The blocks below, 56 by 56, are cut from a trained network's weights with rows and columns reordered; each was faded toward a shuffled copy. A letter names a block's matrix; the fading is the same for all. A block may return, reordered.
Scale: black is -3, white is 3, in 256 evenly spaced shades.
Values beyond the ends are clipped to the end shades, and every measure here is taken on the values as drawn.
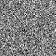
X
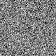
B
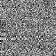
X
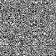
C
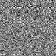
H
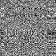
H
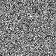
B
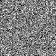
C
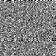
H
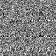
X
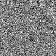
C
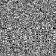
X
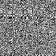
X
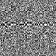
H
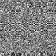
H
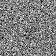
B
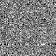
X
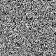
B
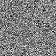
C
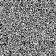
B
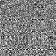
H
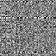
H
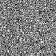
C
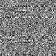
H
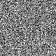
B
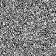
C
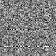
H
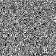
C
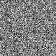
C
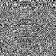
H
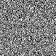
C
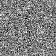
C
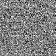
C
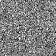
C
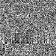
X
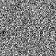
X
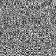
H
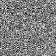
X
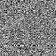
X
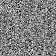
B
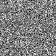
C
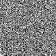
C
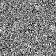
C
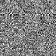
X
